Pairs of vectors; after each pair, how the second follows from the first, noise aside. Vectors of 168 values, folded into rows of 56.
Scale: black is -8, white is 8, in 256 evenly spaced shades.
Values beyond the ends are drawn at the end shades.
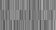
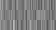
reversed.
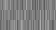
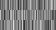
wrapped around, negated, scaled up.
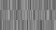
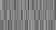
reversed.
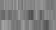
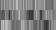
scaled up.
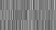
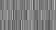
copied.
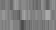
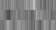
reversed, negated.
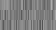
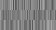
reversed.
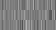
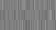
negated, shrunk.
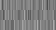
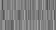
copied.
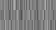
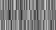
scaled up.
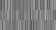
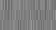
negated, shrunk.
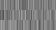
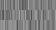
copied.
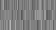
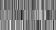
scaled up.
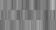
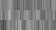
reversed, negated.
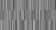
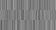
negated, shrunk.
